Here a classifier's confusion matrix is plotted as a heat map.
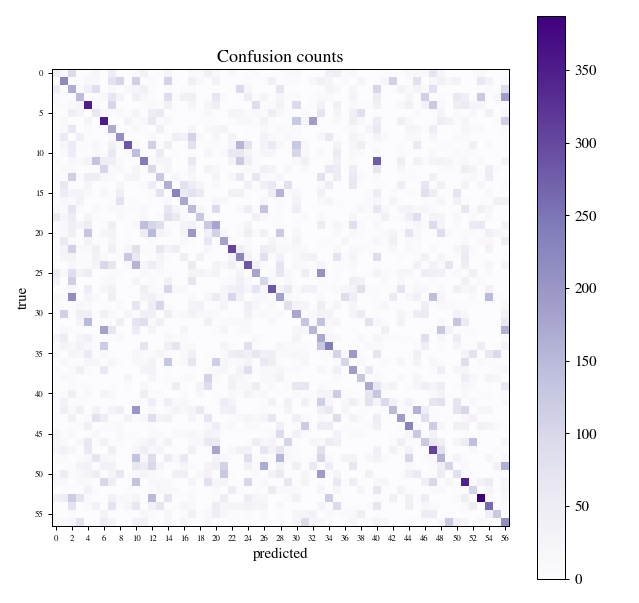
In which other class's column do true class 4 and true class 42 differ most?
10
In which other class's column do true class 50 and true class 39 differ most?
33
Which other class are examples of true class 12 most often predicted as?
6
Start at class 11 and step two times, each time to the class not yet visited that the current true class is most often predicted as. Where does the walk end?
35
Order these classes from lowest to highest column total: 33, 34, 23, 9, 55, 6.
55, 9, 34, 23, 6, 33
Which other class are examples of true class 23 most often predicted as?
9
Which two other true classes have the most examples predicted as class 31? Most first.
44, 56
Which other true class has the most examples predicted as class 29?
46
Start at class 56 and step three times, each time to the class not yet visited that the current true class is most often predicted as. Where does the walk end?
2
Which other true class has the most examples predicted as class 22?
28
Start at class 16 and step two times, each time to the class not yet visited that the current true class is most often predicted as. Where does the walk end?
17
